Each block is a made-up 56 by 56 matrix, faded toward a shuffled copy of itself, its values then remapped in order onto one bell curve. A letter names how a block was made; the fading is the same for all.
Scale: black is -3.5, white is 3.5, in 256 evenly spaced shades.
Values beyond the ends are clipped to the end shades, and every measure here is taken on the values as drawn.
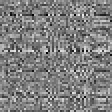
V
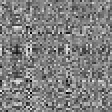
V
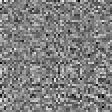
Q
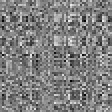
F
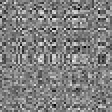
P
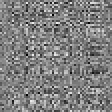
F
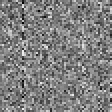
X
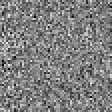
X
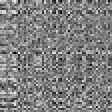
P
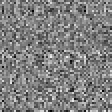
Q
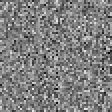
X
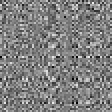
P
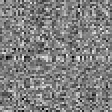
Q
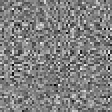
V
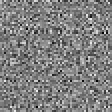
Q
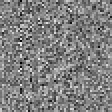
X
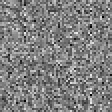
X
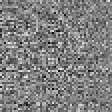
Q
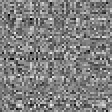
V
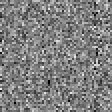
X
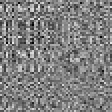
F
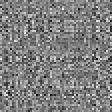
V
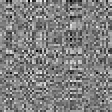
P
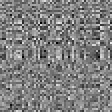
P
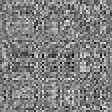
F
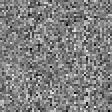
X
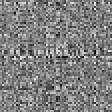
V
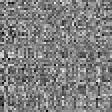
Q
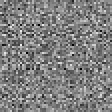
Q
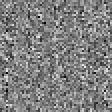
X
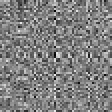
P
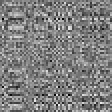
P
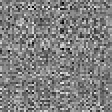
Q
